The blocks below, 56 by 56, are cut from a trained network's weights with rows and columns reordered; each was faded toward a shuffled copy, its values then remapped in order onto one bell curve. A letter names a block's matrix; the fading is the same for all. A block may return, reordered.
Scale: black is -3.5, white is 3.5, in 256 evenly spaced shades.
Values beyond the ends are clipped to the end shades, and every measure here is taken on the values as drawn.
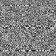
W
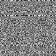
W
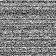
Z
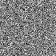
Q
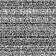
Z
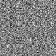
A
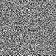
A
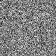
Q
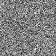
Q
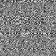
W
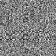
A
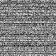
Z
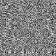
A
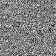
Q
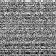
Z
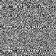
W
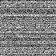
Z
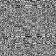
W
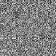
A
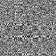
W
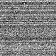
Z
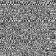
W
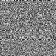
W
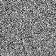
Q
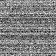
Z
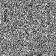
Q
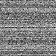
Z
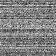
Z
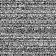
Z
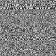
W
